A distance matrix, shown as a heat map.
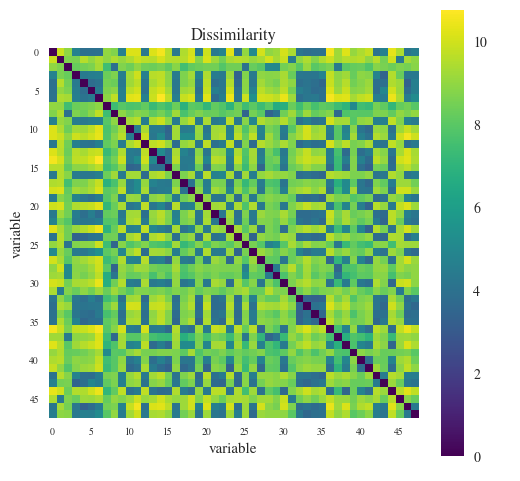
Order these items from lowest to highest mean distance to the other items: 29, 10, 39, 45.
10, 29, 39, 45
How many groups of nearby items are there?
5
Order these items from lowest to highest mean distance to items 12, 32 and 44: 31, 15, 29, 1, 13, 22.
22, 15, 13, 29, 31, 1
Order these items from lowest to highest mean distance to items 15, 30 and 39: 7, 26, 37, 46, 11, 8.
11, 7, 37, 8, 26, 46
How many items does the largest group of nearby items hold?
21
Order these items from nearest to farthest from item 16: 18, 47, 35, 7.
35, 47, 7, 18
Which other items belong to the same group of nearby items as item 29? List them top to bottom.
2, 8, 25, 28, 37
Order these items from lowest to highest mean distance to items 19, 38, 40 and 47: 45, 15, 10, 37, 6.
15, 10, 6, 37, 45
